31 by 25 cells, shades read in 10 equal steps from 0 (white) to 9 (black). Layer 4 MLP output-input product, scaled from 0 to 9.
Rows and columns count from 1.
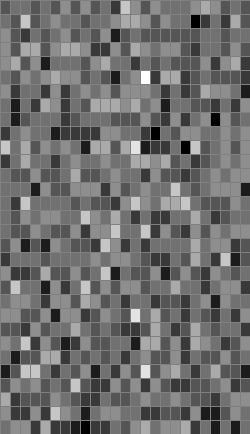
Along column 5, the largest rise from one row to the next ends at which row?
21
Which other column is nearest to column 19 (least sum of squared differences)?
17
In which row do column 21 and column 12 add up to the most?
20
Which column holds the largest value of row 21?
5
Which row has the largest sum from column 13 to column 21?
30
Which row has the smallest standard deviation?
3
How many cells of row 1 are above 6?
1
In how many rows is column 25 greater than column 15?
16
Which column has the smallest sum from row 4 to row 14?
14
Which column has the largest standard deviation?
15
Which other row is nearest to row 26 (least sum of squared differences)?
9
